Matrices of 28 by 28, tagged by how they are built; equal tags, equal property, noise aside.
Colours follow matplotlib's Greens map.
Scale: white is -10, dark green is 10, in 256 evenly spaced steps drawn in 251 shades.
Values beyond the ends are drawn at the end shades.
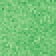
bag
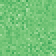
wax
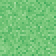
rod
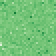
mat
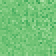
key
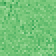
wax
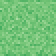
rod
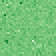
mat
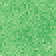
bag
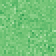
wax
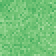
bag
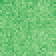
bag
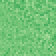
key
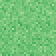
rod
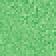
key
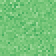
wax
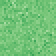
wax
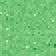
mat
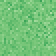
key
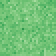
bag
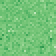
mat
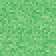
rod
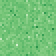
mat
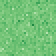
mat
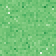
mat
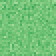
rod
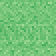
rod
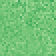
key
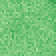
bag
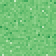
mat
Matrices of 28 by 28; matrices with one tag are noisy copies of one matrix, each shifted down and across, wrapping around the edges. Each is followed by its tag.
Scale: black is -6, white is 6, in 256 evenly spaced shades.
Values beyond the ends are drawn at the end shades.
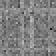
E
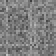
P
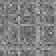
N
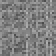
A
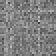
P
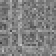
E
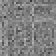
P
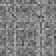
P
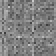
P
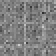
N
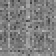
N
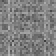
A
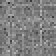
P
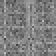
P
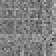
E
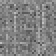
P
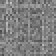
A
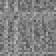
E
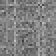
P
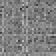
A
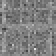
E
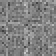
N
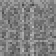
E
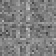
E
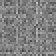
A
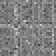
N
